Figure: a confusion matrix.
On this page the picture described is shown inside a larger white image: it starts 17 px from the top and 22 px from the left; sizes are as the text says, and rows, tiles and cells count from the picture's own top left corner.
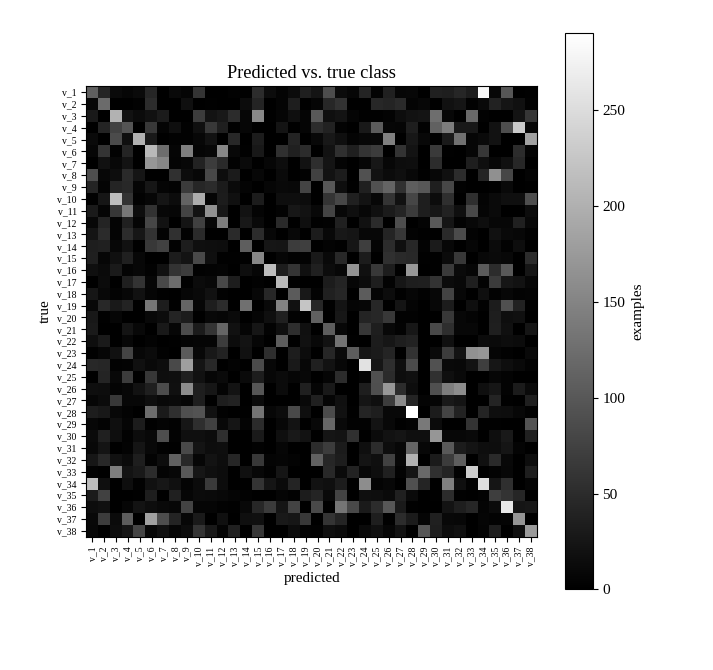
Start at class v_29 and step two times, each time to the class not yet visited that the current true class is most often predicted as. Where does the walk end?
v_12
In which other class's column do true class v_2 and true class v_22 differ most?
v_17
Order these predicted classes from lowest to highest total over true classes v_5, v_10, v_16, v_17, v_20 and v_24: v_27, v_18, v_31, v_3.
v_27, v_18, v_31, v_3
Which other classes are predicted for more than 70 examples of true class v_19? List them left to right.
v_6, v_9, v_14, v_17, v_36
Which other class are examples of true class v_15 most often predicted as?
v_10
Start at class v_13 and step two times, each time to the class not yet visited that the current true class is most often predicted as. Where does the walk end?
v_28
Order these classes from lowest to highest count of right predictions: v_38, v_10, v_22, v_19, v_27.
v_22, v_27, v_38, v_10, v_19
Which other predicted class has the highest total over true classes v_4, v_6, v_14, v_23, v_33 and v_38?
v_9
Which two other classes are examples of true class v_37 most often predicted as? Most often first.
v_6, v_4
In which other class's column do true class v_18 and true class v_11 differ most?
v_4
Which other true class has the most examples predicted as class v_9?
v_24
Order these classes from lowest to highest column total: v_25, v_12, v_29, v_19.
v_29, v_19, v_12, v_25
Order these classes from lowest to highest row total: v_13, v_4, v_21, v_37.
v_13, v_21, v_37, v_4
